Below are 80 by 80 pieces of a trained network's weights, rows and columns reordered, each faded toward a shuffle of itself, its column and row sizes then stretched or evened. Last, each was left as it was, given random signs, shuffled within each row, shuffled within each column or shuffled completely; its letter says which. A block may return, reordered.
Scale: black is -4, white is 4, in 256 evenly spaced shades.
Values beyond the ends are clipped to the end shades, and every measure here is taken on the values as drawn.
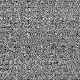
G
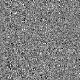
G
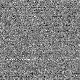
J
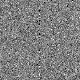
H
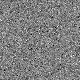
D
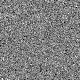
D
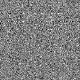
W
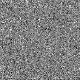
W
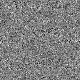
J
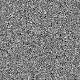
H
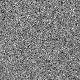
D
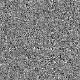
W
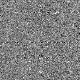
W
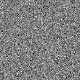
H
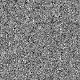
H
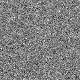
D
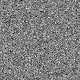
D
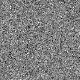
H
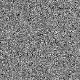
W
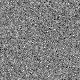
D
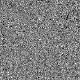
W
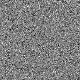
H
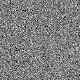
W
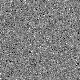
D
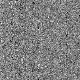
H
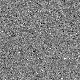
J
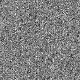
H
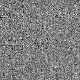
G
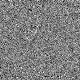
J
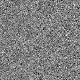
H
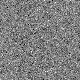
D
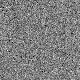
D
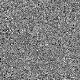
W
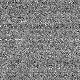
J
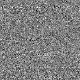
W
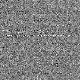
G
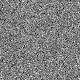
D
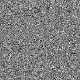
G
